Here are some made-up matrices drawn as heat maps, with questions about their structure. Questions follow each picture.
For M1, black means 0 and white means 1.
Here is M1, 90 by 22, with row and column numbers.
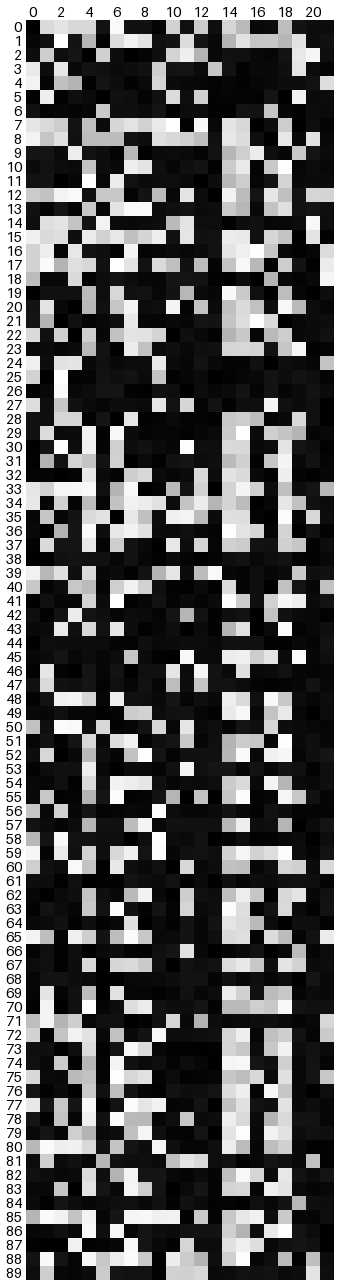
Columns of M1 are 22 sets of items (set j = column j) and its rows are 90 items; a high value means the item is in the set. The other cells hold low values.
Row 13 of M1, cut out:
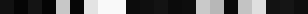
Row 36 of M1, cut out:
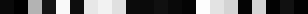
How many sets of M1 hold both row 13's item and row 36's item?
7
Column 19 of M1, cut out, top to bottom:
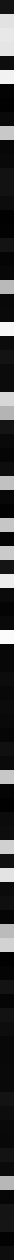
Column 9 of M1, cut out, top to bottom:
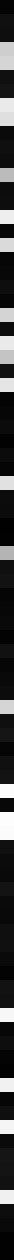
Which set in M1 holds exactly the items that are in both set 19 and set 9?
13
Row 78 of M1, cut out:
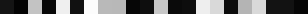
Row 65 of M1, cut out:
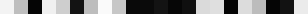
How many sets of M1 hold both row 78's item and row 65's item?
8
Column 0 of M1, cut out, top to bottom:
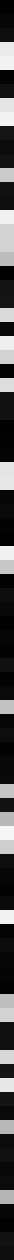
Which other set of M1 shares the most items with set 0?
2
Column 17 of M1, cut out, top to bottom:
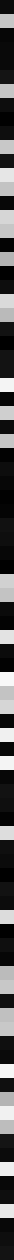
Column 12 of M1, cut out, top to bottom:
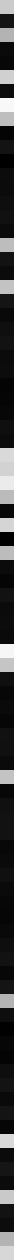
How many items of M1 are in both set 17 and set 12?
0
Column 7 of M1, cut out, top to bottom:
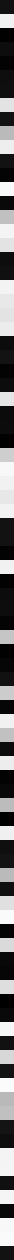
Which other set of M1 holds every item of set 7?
14
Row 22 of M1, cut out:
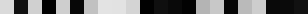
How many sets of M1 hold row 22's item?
11
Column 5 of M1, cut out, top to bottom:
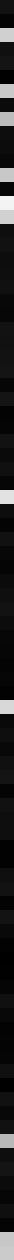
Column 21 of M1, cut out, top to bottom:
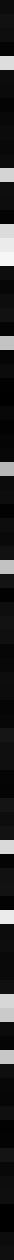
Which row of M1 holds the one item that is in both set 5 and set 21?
12
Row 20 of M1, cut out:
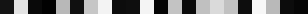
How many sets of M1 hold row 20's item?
11
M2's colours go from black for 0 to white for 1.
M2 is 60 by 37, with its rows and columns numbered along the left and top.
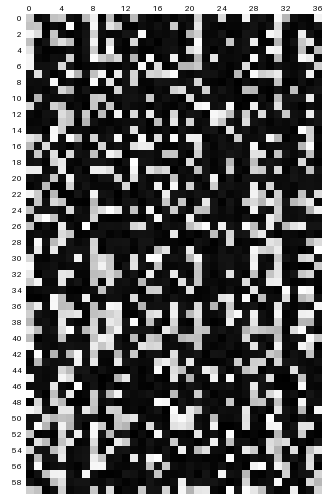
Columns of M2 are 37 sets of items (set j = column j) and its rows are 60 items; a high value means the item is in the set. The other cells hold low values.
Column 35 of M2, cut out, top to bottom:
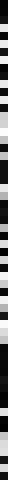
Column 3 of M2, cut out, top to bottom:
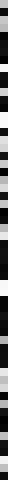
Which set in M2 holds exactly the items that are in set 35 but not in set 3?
15
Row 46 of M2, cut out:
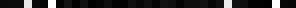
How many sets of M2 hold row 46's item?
4
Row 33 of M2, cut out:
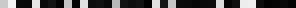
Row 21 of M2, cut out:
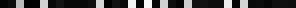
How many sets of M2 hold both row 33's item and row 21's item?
1
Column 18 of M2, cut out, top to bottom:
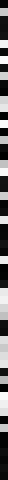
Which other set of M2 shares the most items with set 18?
5
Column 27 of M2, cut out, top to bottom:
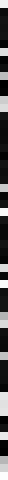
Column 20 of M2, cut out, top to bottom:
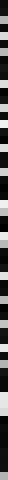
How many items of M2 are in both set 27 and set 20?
8
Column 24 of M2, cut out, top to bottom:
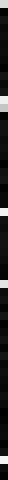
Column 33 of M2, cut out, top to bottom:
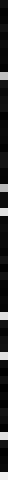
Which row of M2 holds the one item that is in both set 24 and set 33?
26
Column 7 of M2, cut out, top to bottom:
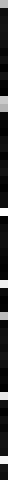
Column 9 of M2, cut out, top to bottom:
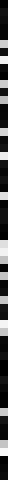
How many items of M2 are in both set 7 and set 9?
1
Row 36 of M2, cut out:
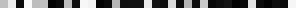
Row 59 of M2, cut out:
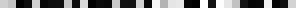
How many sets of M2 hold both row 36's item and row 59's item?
9
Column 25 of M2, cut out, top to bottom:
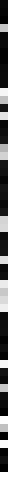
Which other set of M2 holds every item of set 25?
4
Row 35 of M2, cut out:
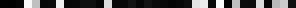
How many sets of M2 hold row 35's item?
11
